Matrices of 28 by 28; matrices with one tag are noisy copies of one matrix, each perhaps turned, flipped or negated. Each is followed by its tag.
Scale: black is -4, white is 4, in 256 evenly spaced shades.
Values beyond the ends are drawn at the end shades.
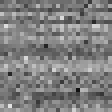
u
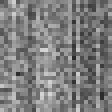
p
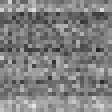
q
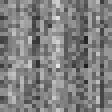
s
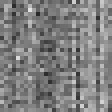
p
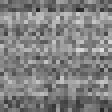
q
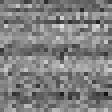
u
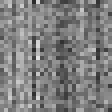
p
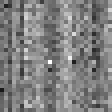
u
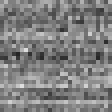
s
